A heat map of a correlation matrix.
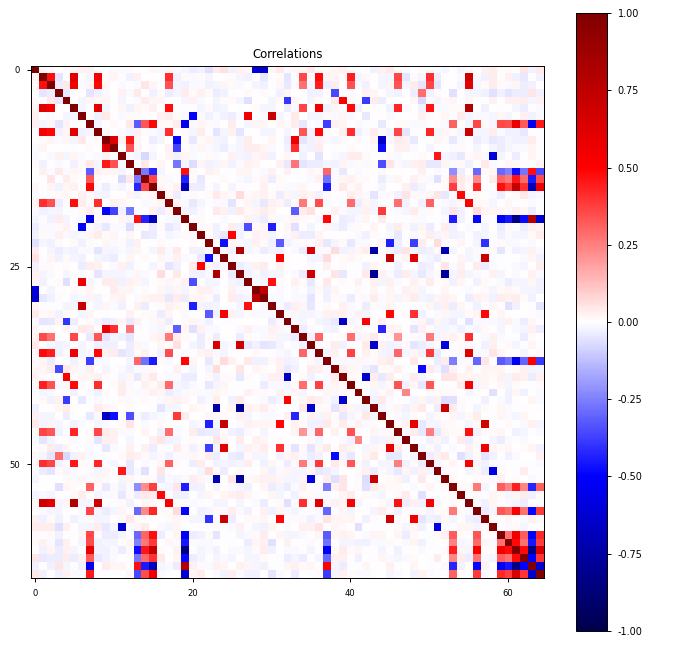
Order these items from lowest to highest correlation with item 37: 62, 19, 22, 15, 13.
15, 62, 22, 13, 19
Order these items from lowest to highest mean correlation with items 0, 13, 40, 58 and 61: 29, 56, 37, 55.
29, 37, 56, 55
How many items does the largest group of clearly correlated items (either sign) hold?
14
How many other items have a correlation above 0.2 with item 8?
10
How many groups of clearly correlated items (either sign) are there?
13
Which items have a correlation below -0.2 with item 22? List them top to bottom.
24, 31, 45, 48, 57
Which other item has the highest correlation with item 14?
61
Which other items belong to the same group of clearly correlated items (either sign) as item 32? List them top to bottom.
4, 39, 42
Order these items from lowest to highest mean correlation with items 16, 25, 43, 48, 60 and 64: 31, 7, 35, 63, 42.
63, 35, 42, 31, 7
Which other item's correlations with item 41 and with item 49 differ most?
38
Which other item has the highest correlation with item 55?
5
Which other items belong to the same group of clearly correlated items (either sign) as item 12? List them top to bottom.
9, 10, 18, 33, 44
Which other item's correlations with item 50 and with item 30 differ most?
6
